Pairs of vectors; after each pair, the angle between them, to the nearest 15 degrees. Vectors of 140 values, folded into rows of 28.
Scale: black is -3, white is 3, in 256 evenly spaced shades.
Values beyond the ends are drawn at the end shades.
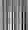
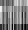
45 degrees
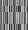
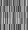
30 degrees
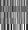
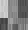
105 degrees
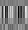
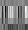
30 degrees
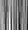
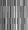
120 degrees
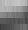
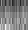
135 degrees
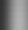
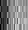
30 degrees
